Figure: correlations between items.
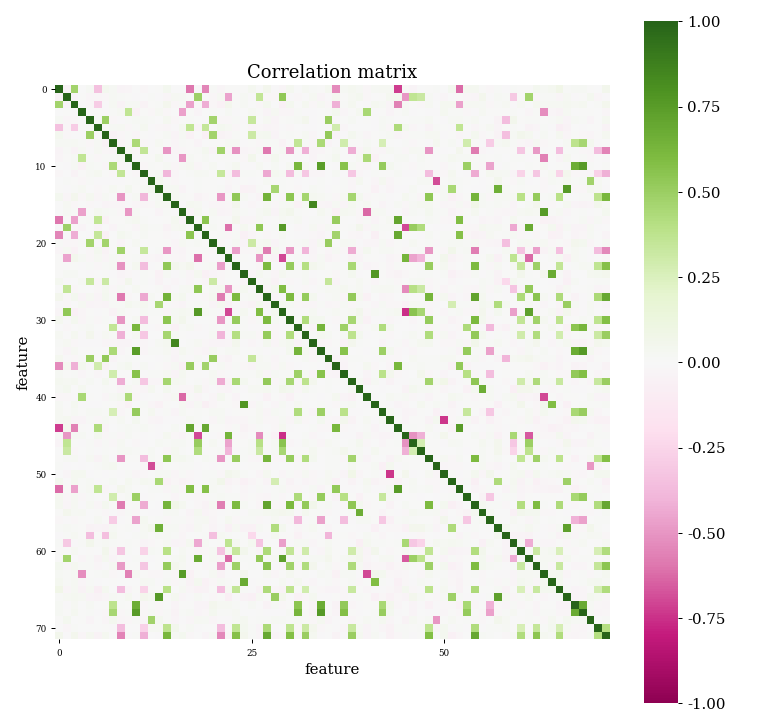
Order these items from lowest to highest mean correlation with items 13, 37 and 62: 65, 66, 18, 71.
18, 65, 71, 66
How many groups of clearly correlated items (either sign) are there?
12
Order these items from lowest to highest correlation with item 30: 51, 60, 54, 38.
51, 60, 38, 54
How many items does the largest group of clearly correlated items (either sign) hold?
16
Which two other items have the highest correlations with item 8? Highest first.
21, 11
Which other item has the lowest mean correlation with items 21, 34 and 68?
56
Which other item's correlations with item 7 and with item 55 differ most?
39
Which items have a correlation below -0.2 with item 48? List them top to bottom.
8, 11, 21
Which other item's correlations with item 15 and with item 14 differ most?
33
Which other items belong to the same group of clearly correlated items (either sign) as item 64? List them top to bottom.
24, 41
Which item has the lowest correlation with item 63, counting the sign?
40
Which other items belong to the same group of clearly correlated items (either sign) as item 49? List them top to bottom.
12, 69
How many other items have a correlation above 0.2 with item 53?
8
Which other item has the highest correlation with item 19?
44
